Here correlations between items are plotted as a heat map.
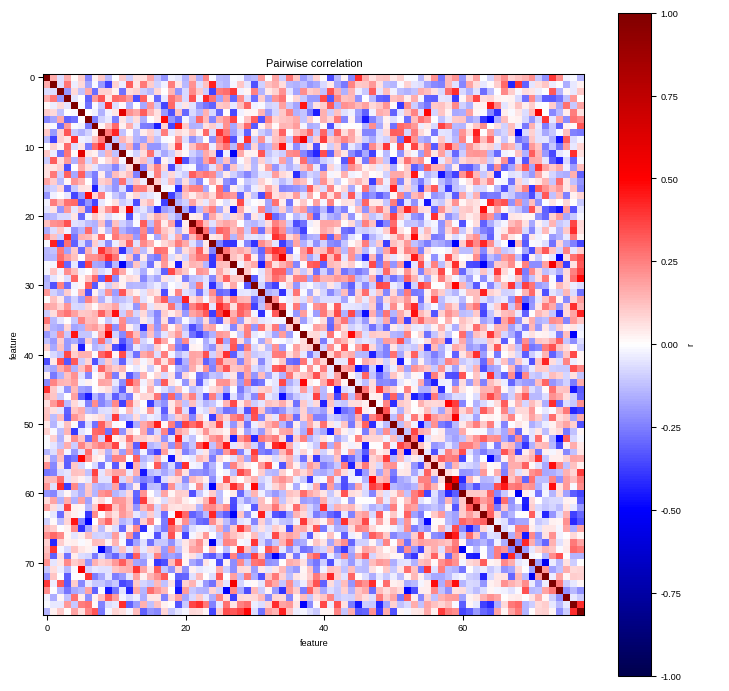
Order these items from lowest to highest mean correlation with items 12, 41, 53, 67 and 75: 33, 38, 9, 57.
38, 57, 33, 9
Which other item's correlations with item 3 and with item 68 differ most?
8
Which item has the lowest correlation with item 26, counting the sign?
74
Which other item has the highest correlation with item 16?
50
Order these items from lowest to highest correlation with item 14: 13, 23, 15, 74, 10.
13, 74, 15, 10, 23
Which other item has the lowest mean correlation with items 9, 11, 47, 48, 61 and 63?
27
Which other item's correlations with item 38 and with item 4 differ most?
51
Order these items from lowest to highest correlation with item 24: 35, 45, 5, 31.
35, 5, 45, 31
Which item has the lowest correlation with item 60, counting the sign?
68
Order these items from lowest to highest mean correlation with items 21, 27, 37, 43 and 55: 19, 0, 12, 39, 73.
19, 12, 0, 39, 73
